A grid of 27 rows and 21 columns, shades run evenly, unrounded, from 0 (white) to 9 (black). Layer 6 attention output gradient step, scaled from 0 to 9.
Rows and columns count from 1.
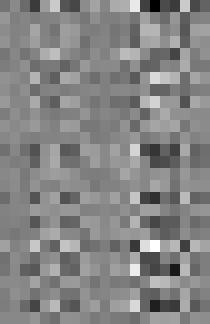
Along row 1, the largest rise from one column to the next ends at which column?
15
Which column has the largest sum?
18
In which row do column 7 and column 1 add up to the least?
21
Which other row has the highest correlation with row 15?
5
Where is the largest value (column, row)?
16, 1
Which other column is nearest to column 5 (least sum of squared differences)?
13
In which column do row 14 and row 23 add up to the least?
14
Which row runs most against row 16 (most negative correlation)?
8
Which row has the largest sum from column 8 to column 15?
7
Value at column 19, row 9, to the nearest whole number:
6
